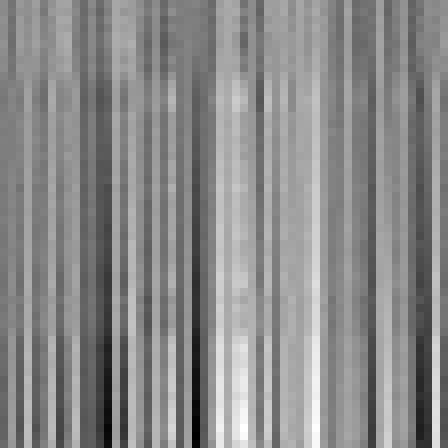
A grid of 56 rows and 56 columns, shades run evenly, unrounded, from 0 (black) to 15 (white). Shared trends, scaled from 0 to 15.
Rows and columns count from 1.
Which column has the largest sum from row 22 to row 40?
40
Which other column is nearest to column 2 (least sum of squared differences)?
45
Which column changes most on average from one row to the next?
31
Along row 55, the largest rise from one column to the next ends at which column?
55
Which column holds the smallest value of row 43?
25
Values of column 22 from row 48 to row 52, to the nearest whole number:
12 12 11 12 12
